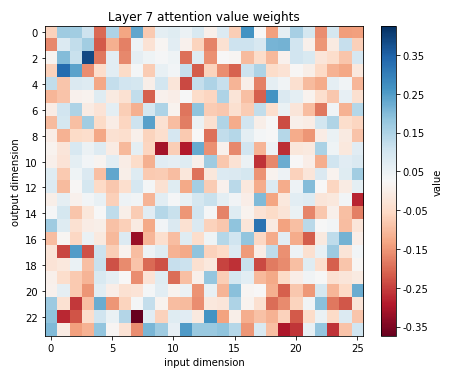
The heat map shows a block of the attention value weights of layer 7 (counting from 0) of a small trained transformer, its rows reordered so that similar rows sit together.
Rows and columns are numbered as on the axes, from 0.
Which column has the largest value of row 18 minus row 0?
4
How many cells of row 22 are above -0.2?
22
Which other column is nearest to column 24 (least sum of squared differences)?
6
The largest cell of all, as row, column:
2, 3
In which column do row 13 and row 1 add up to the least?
25
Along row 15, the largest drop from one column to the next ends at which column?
18
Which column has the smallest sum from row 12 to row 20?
19
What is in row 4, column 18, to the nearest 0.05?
0.05
